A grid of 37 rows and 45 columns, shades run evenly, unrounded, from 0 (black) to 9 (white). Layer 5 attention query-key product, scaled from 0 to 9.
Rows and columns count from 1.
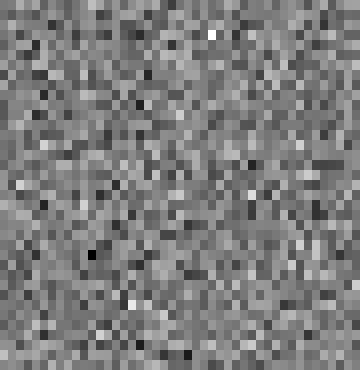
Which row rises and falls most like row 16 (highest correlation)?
1
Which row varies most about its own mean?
4
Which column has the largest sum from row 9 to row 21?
11
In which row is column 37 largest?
27
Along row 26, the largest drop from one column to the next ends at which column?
12
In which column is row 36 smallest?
24
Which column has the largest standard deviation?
32
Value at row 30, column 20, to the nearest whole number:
5
